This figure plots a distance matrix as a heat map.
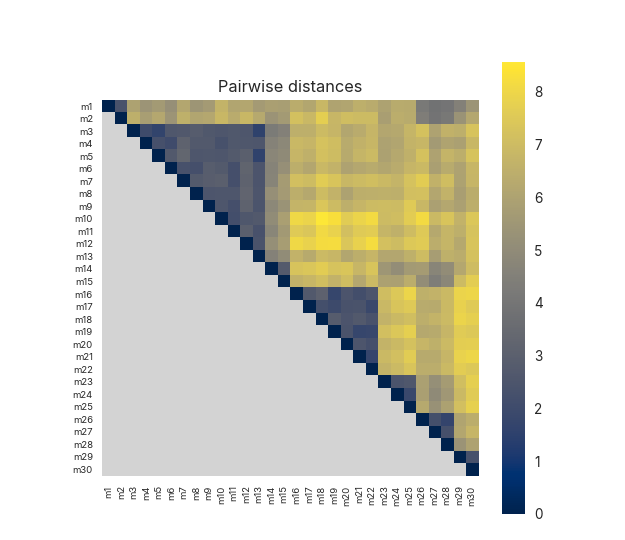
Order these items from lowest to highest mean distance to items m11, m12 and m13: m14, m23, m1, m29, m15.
m14, m15, m1, m29, m23
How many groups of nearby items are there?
7
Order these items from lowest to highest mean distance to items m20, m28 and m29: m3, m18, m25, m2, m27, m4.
m27, m2, m18, m4, m3, m25
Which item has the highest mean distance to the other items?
m30
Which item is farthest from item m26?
m10
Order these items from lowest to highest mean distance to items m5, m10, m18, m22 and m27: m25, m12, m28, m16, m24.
m16, m12, m28, m24, m25
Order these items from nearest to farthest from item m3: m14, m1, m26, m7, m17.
m7, m14, m1, m17, m26
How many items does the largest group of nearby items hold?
11
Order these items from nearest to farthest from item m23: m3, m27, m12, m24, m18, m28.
m24, m27, m28, m3, m18, m12
